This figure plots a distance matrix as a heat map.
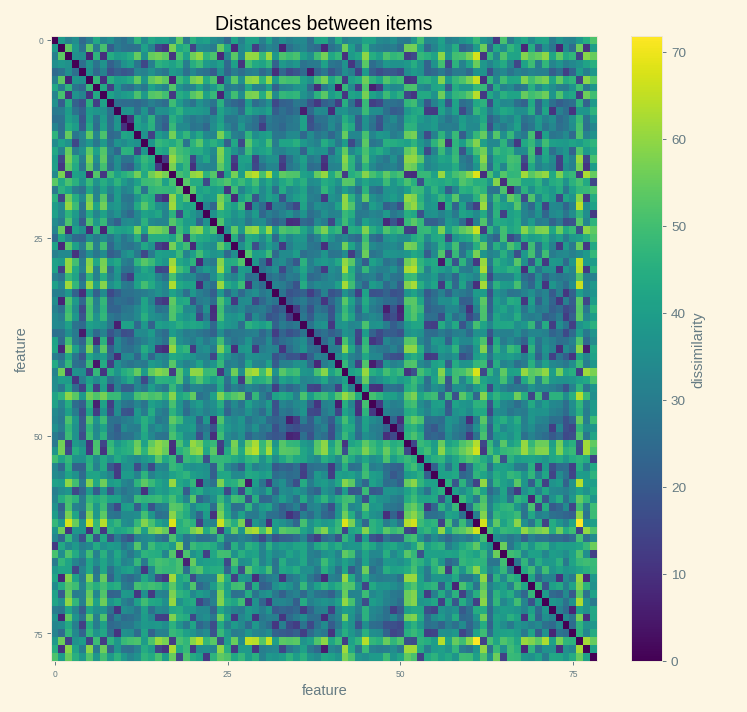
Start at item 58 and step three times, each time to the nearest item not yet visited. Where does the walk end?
71
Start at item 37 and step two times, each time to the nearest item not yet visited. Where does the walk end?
32
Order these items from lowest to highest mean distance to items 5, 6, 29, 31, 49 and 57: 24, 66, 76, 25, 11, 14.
11, 25, 66, 14, 24, 76
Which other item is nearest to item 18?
65
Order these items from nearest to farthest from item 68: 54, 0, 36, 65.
54, 65, 36, 0
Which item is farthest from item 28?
76
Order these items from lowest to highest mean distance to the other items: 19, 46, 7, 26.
46, 26, 19, 7
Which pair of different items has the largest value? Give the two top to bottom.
61, 76
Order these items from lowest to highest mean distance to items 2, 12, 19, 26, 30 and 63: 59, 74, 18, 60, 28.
74, 59, 60, 28, 18
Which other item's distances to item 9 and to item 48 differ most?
36
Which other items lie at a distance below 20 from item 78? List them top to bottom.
18, 22, 53, 65
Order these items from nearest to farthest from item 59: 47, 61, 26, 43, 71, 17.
26, 43, 47, 71, 61, 17
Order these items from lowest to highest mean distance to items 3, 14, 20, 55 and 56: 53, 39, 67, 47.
39, 47, 67, 53
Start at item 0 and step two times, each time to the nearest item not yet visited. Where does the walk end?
25
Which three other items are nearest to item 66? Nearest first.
19, 25, 57
